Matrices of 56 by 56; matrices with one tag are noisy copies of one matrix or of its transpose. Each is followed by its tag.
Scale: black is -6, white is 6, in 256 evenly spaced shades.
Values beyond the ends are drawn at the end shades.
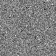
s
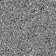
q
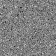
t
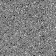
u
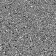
s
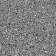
s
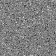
q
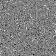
q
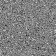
q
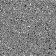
q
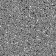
s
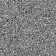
t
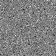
s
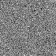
q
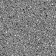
s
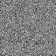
u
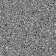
q
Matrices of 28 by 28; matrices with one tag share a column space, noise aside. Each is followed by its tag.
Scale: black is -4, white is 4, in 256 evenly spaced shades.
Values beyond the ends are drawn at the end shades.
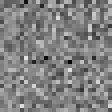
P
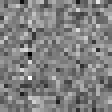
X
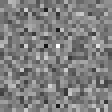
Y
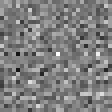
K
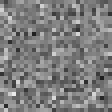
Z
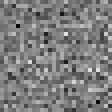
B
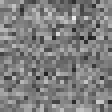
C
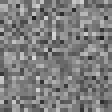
C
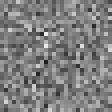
Y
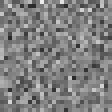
X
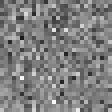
C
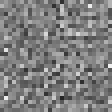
K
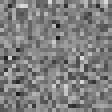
P
